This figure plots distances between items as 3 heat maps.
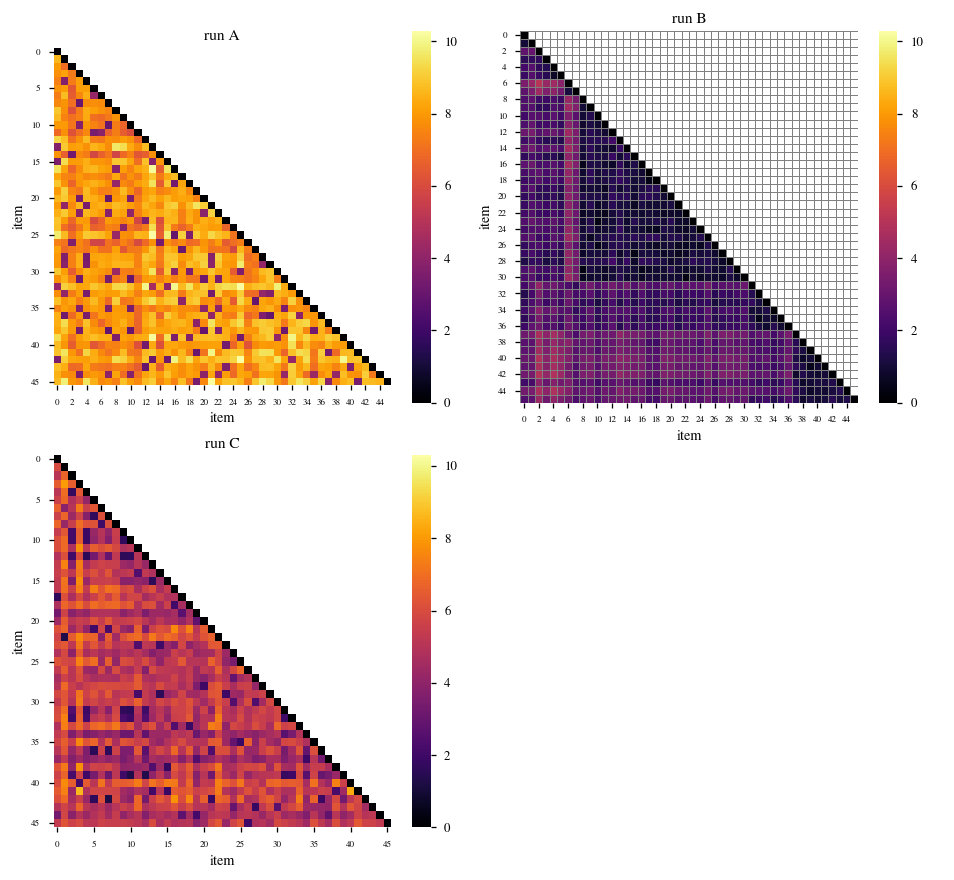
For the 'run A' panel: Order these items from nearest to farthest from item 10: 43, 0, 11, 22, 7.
7, 22, 11, 43, 0
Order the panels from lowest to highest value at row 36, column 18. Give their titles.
run B, run C, run A
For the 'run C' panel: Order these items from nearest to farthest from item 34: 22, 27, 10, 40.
10, 27, 40, 22
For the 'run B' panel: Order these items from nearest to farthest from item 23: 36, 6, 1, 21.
21, 36, 1, 6
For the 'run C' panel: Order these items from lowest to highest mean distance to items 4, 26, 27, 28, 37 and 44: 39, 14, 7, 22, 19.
19, 39, 7, 14, 22
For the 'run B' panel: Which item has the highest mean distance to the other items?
6
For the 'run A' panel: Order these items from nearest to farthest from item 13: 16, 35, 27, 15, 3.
15, 35, 3, 27, 16
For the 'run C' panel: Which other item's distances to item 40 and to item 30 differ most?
3
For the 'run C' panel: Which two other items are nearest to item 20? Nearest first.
28, 19
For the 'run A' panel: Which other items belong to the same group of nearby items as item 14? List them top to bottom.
2, 26
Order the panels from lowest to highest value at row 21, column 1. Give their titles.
run B, run A, run C
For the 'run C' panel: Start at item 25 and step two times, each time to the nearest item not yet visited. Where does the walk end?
24
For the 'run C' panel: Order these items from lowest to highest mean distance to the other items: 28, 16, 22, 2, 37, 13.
37, 2, 13, 28, 16, 22
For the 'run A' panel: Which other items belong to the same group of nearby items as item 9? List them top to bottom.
24
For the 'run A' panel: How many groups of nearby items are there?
10
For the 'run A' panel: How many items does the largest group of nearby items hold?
9
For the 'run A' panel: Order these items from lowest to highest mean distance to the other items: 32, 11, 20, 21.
11, 20, 21, 32
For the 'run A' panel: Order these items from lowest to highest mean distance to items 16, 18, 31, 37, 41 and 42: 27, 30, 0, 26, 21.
30, 26, 0, 27, 21
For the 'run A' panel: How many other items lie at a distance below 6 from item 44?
8
